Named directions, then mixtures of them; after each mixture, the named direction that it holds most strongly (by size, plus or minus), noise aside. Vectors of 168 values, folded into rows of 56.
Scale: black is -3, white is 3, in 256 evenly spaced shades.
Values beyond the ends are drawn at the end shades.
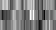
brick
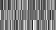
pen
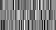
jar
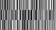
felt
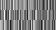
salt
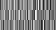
salt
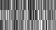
pen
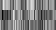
brick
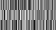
felt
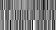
salt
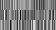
salt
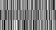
pen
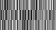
felt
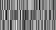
felt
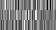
felt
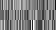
salt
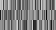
pen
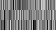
pen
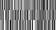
salt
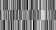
pen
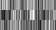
brick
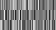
salt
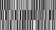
felt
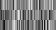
jar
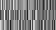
salt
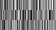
felt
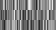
felt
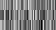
salt
